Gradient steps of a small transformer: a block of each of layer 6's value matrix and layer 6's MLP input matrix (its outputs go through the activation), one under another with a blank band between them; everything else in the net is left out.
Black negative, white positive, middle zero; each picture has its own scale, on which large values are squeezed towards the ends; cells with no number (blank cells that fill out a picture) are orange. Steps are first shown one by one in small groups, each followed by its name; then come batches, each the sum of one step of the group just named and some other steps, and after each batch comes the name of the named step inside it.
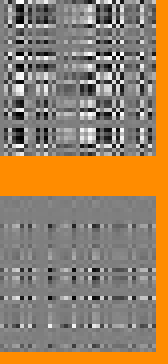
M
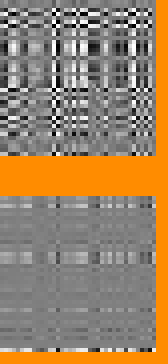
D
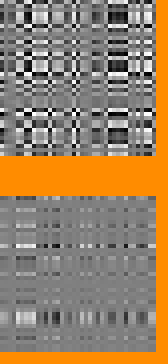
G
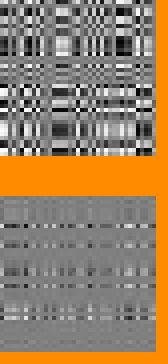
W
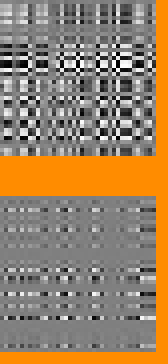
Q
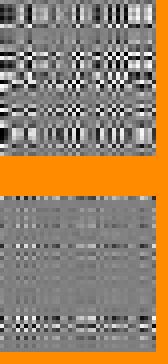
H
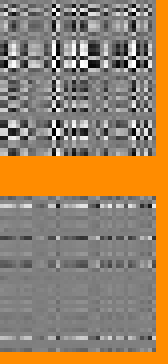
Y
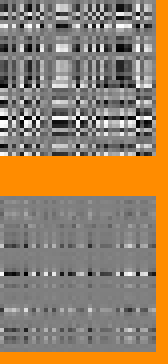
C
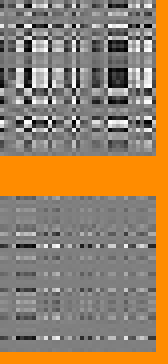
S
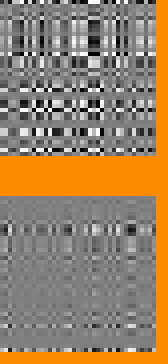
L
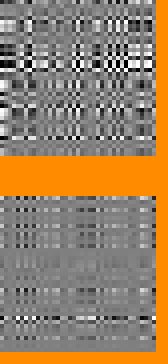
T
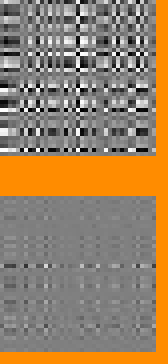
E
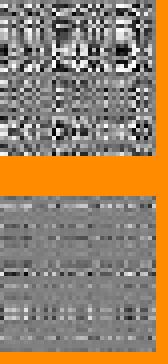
Y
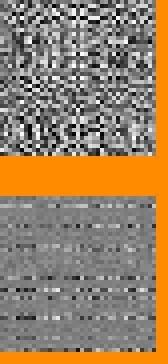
E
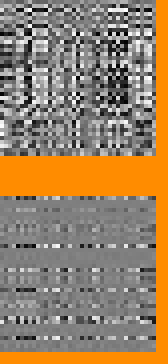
S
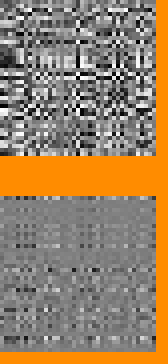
T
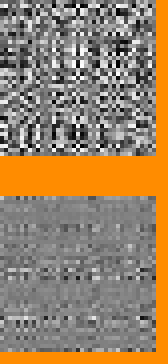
H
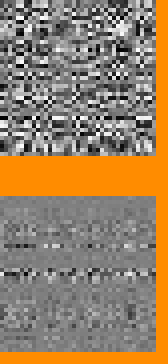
C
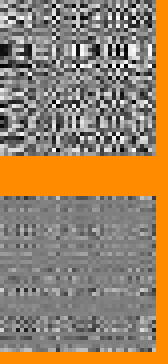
Q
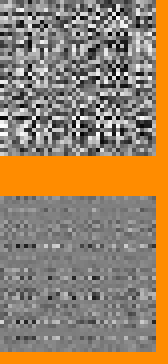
S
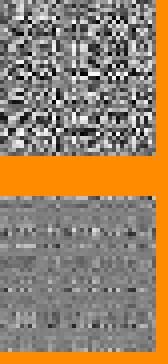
G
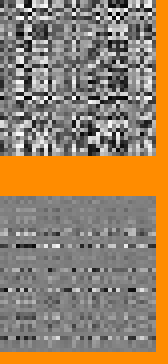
S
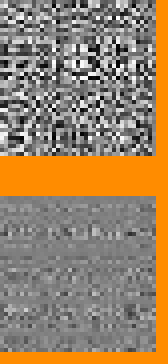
Q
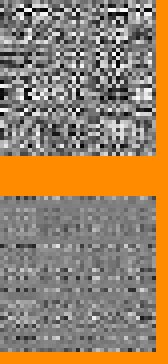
H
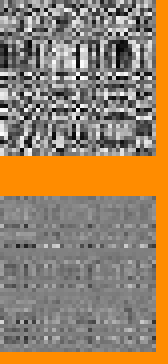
W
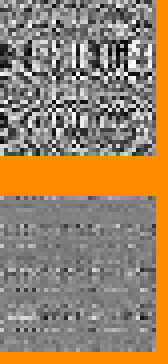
G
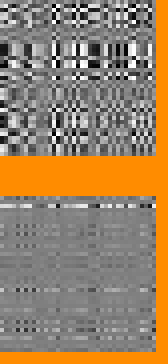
Y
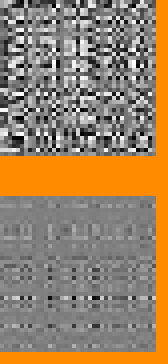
E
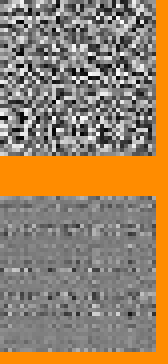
M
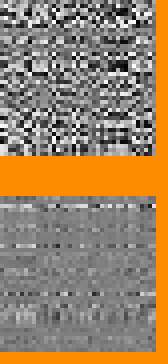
G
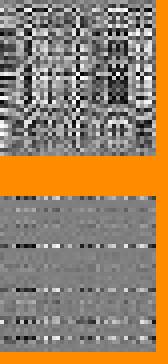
S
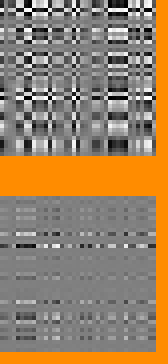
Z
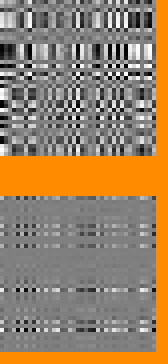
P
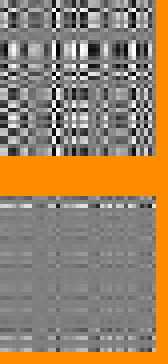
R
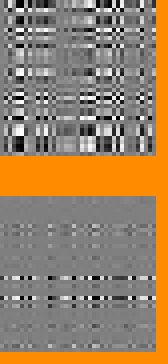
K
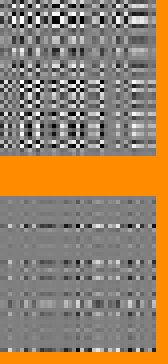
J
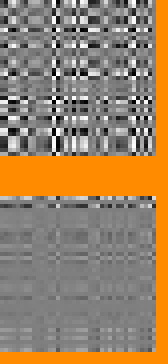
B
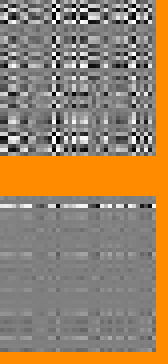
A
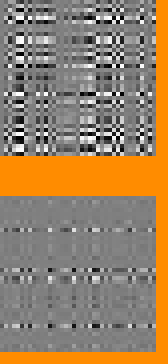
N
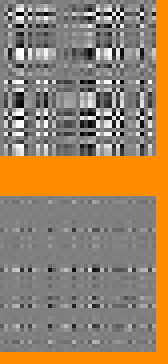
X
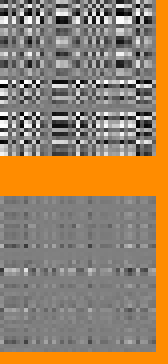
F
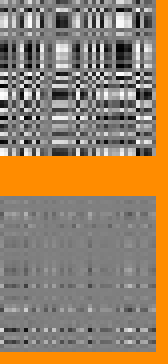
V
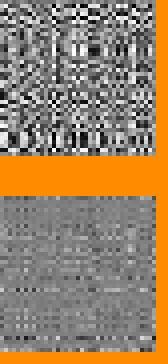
F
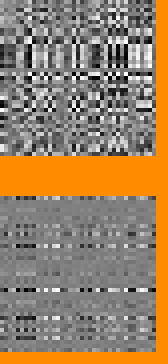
P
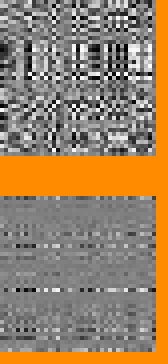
P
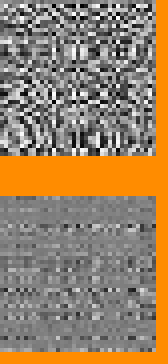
J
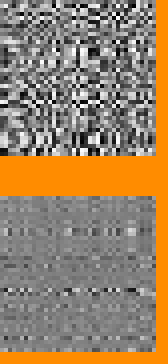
X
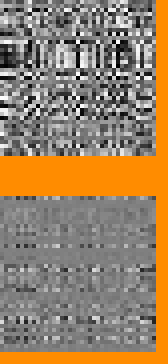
V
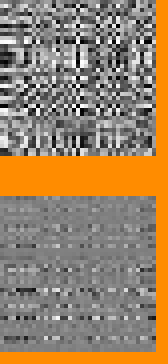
X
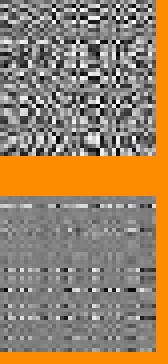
A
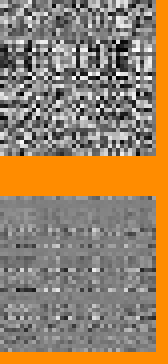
V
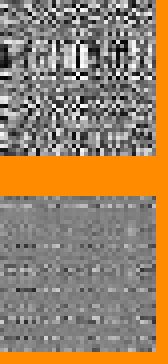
R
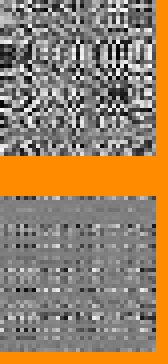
P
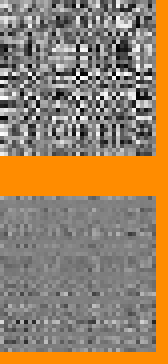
V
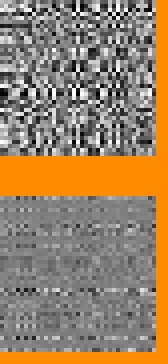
X
